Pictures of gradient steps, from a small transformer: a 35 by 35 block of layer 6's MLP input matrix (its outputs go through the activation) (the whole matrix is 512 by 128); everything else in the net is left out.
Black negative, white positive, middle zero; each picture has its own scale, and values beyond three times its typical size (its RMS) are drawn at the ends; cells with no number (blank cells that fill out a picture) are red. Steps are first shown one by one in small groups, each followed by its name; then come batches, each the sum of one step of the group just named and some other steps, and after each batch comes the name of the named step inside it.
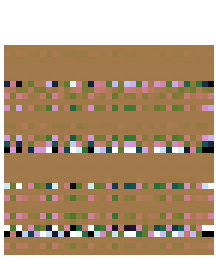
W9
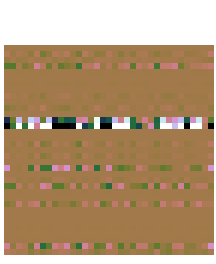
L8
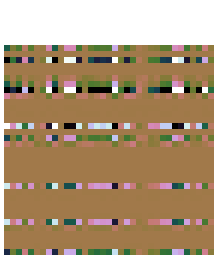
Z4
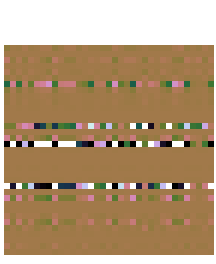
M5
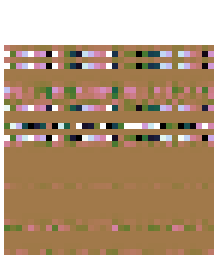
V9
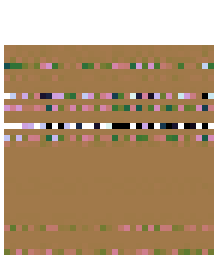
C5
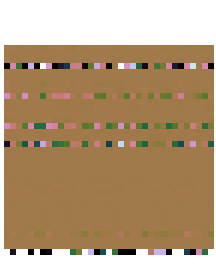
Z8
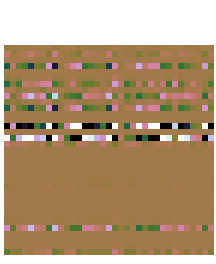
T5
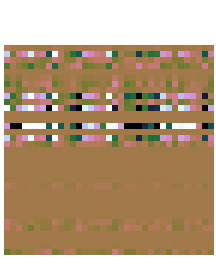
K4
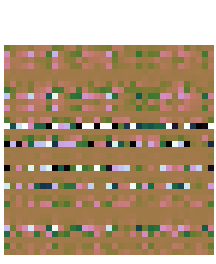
M5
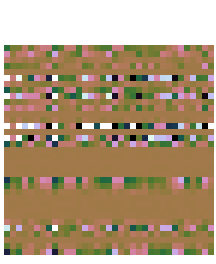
C5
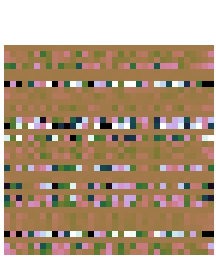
L8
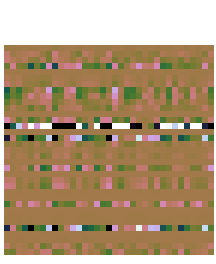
L8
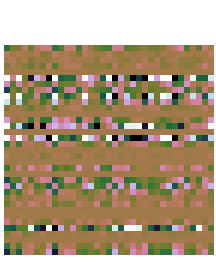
T5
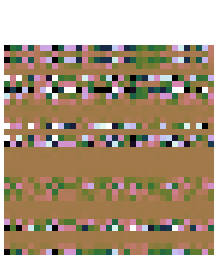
Z4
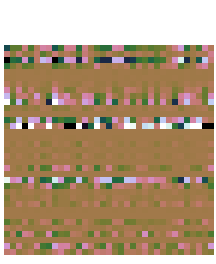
L8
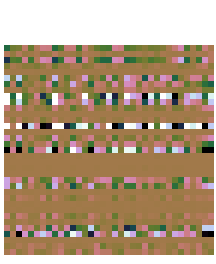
W9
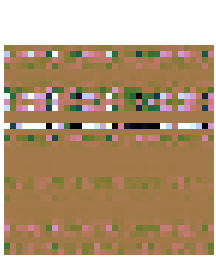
K4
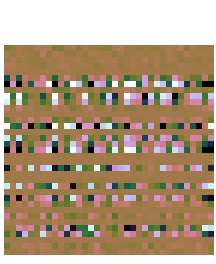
W9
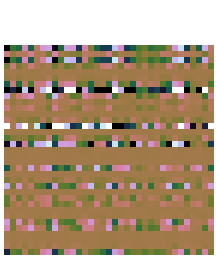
Z4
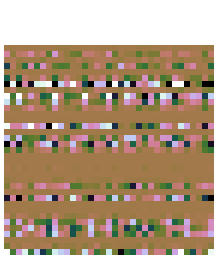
Z8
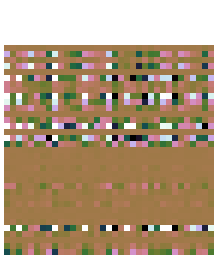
V9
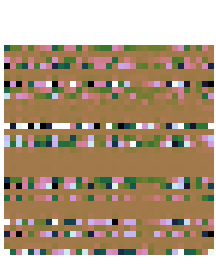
Z8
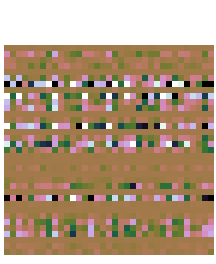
K4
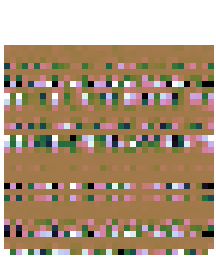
Z8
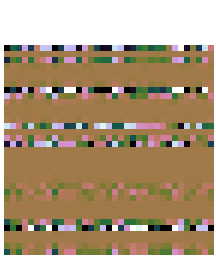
Z4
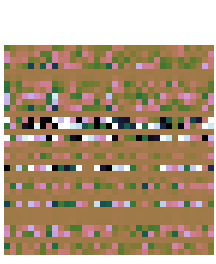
T5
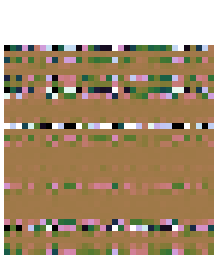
Z4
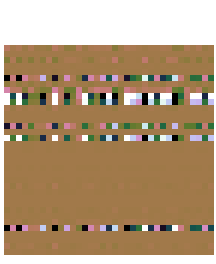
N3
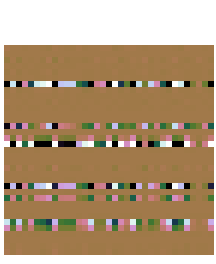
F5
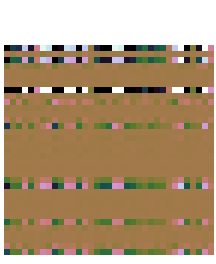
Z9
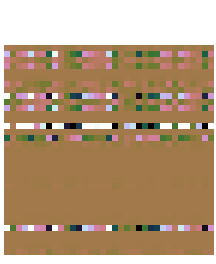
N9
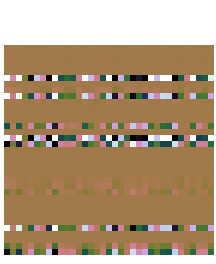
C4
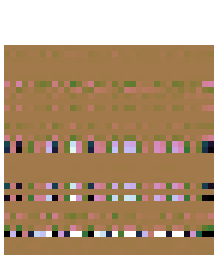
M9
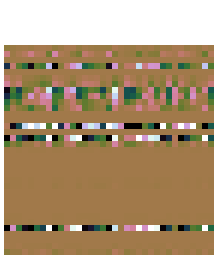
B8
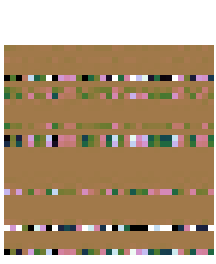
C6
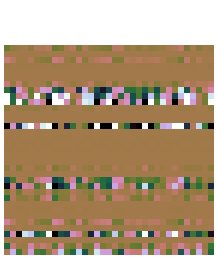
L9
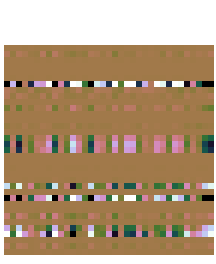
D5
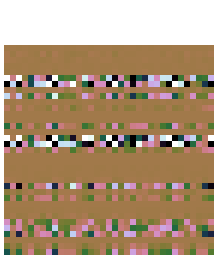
C4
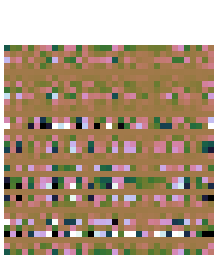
M9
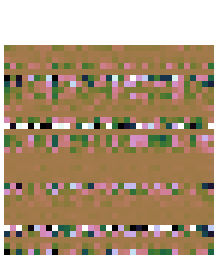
C6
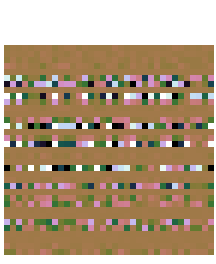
F5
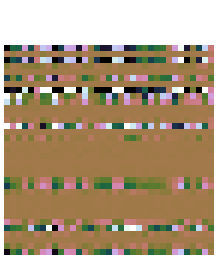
Z9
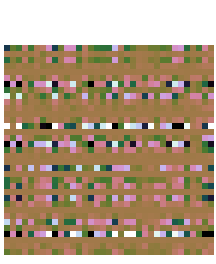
M9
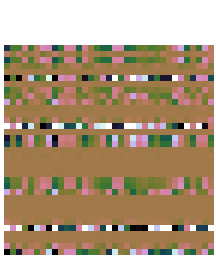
C6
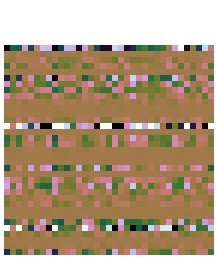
C6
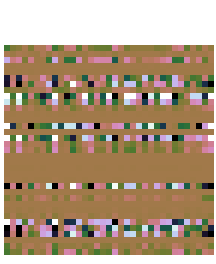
N3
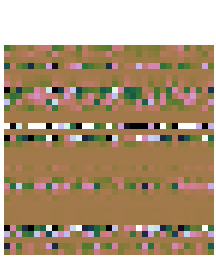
B8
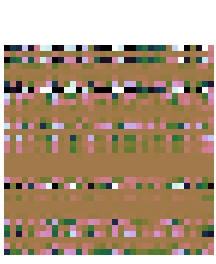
Z9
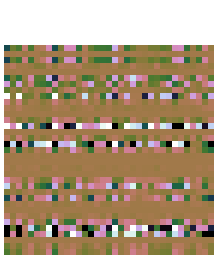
M9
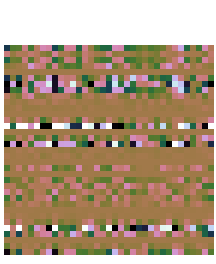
C6
